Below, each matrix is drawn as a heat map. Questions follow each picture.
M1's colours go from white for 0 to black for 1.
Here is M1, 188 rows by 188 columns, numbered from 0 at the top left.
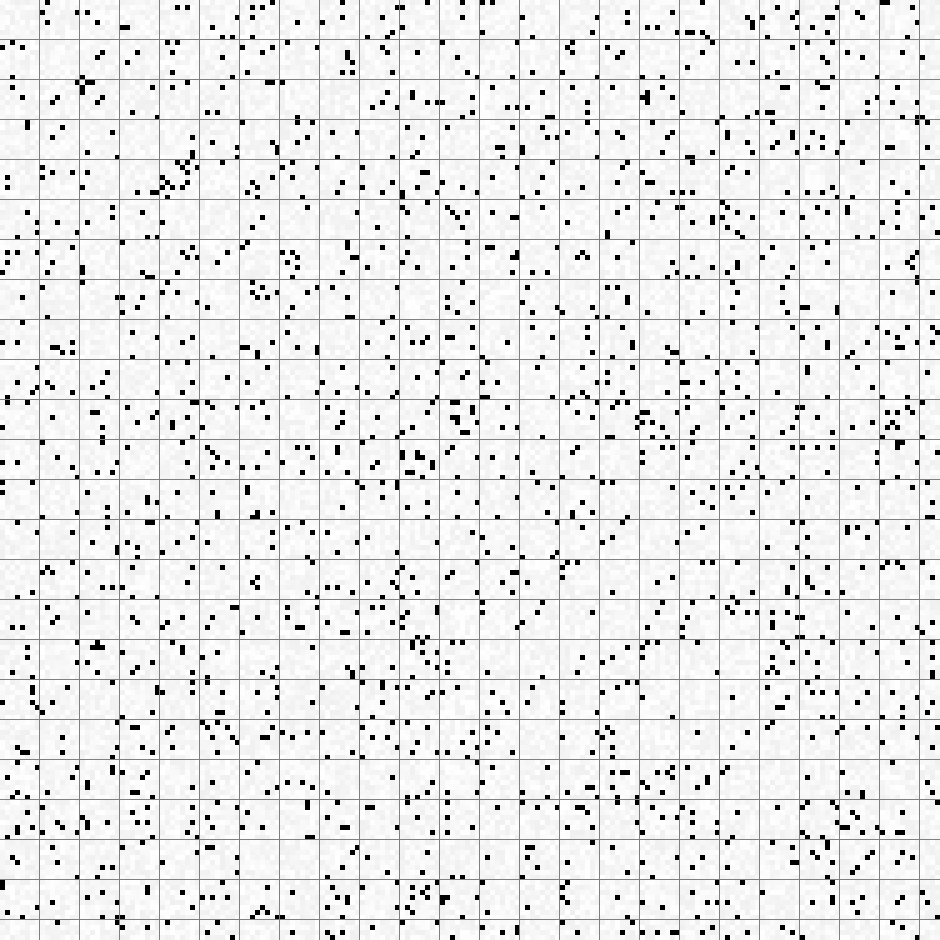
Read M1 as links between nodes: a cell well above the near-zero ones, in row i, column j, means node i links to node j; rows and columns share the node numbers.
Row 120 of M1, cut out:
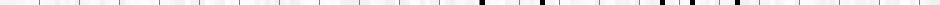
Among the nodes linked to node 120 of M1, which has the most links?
node 138
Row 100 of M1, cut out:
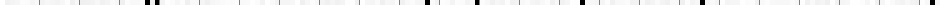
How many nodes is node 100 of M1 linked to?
7
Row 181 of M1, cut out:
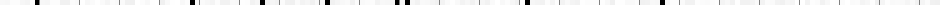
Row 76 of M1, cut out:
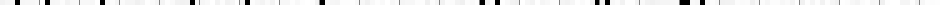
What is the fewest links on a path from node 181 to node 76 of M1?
2
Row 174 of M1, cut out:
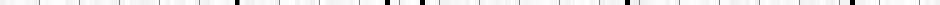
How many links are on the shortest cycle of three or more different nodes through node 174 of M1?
5
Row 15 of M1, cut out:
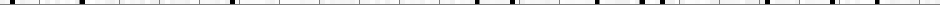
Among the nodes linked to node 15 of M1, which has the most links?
node 128
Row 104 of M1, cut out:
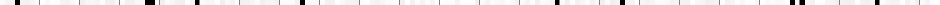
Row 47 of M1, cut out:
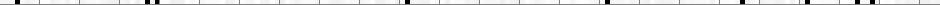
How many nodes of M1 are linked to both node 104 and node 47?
2
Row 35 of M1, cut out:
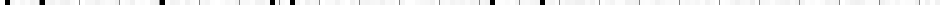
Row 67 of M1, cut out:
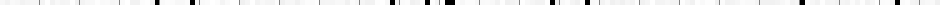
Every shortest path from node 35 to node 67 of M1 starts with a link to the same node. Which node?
node 32
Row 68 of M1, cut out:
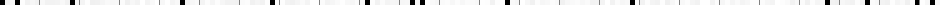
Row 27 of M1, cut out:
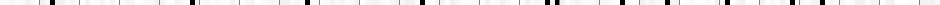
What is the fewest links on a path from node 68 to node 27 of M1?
2
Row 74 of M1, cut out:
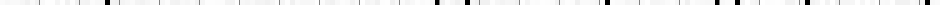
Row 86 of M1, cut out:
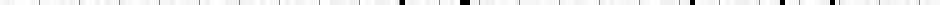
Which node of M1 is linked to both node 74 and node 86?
node 93
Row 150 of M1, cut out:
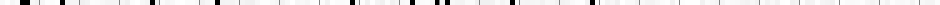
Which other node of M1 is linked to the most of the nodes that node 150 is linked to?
node 25
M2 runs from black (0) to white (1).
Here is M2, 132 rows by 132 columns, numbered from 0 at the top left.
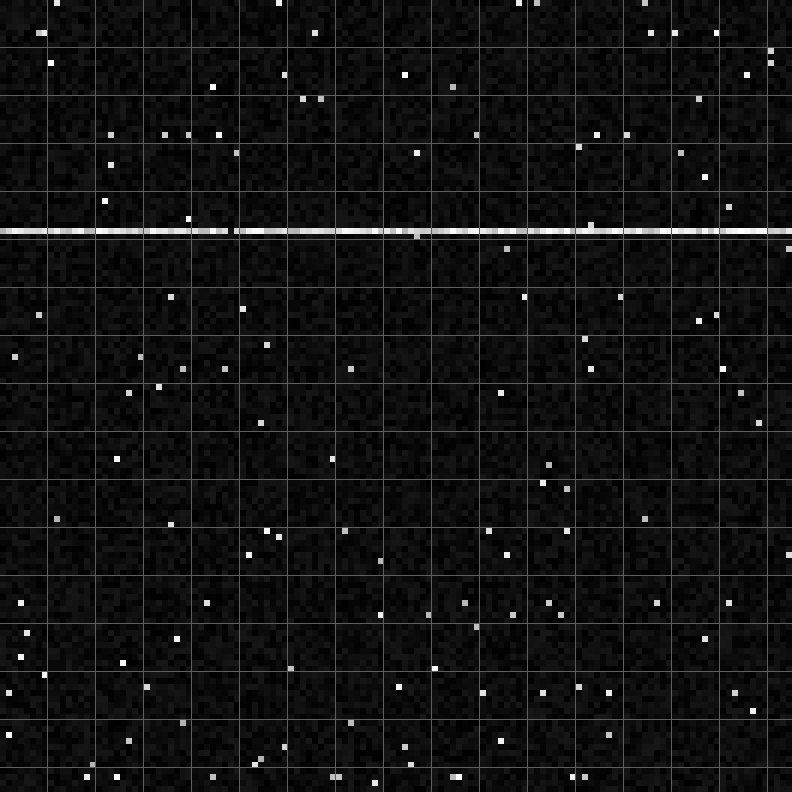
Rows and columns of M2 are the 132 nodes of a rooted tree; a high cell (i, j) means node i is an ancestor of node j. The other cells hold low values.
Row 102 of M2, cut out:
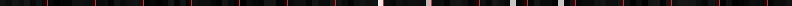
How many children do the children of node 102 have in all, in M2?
1
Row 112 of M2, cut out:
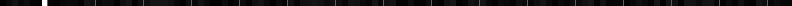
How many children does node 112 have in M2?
1
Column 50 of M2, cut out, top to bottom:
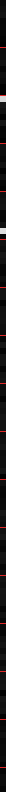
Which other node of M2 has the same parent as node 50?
53
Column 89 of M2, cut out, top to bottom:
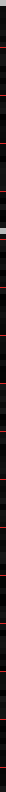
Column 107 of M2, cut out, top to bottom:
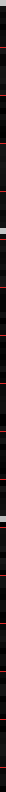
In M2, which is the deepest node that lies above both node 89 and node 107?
0
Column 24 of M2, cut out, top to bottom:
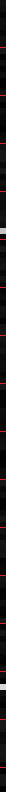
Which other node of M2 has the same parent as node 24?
66
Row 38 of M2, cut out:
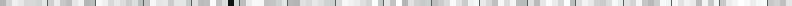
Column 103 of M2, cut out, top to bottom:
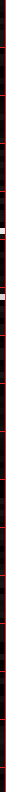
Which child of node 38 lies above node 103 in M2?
49
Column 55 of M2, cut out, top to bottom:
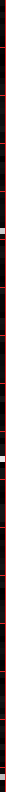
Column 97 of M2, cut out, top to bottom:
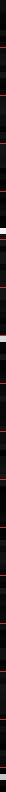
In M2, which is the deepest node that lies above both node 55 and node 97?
129
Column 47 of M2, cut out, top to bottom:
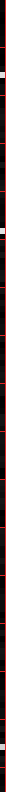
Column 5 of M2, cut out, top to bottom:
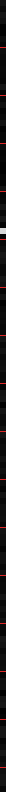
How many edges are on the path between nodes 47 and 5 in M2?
4
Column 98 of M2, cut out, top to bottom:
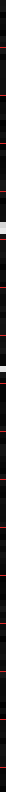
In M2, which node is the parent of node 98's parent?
61
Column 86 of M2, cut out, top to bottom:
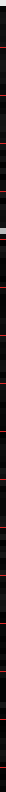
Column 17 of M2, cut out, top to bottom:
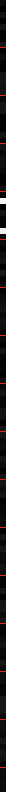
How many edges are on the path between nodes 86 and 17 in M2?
4
